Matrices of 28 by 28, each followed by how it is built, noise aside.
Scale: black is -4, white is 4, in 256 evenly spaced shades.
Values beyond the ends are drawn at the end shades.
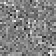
banded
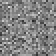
repeating rows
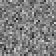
noise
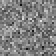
noise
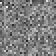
repeating rows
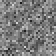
Hankel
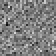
Hankel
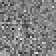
lower triangular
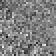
lower triangular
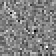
banded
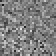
lower triangular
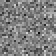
repeating rows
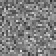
repeating rows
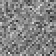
Hankel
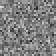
noise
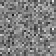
repeating rows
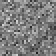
Hankel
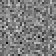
repeating rows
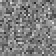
noise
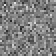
noise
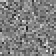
banded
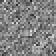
Hankel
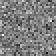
repeating rows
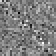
banded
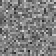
noise
